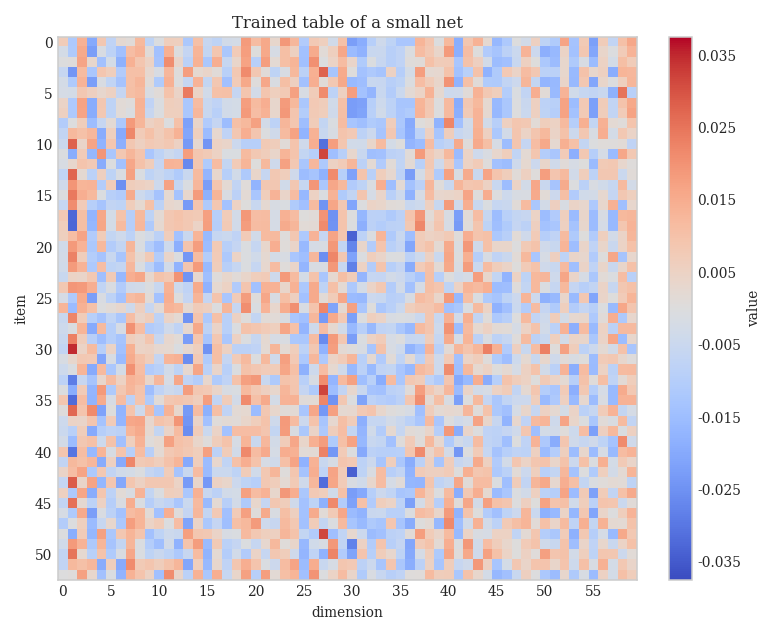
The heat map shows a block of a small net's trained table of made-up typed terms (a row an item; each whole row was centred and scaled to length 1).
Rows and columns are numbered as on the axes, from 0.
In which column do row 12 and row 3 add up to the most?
19
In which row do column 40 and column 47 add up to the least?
26
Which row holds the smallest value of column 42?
33
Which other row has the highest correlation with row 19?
42
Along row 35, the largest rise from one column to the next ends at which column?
2
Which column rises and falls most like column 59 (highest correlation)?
37
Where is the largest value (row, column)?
30, 1
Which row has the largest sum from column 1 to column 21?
5
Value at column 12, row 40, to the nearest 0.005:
0.01
